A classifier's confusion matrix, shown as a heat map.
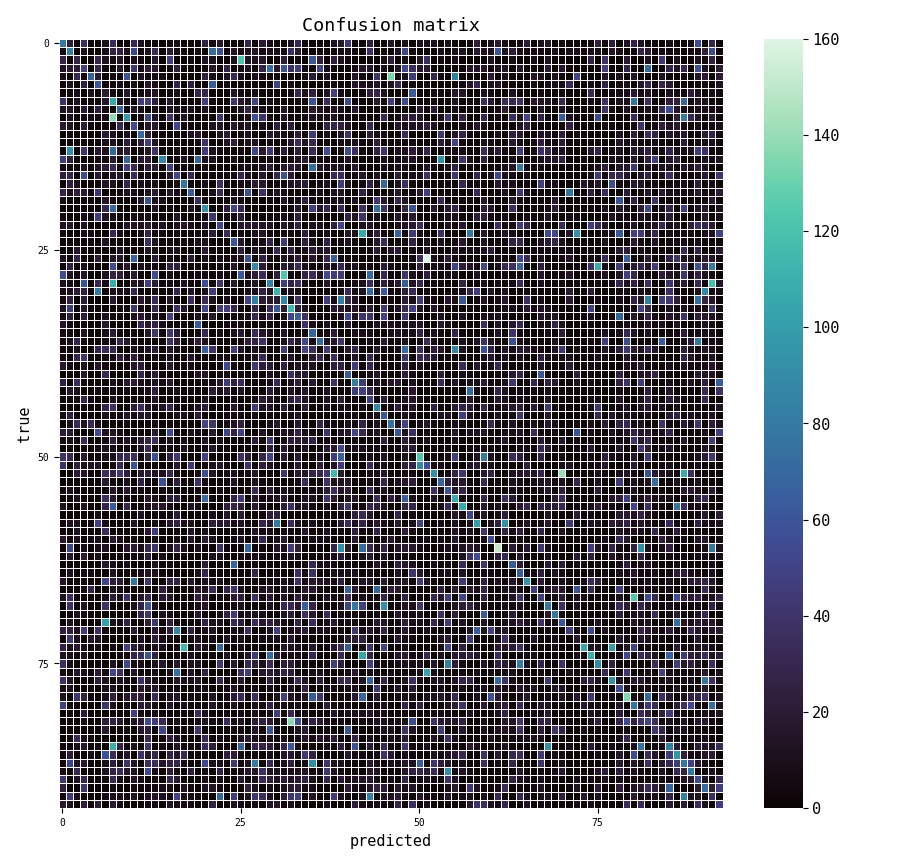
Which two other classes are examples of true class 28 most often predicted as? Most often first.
31, 43
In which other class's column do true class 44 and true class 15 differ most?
35
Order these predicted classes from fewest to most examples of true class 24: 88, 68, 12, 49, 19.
88, 19, 68, 49, 12
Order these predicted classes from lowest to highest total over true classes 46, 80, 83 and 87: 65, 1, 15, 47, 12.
65, 47, 15, 1, 12
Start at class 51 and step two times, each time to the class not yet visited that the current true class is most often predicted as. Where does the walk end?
59
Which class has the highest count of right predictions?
61
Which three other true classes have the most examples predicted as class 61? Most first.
77, 1, 16
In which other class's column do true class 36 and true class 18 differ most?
71
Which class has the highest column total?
7
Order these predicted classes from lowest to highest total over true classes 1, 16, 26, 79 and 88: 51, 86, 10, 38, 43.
43, 86, 38, 10, 51
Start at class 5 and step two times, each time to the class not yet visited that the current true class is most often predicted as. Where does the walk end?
42
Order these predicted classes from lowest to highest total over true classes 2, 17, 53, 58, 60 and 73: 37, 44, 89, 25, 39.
44, 37, 89, 39, 25
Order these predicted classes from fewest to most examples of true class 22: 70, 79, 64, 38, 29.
79, 29, 38, 70, 64
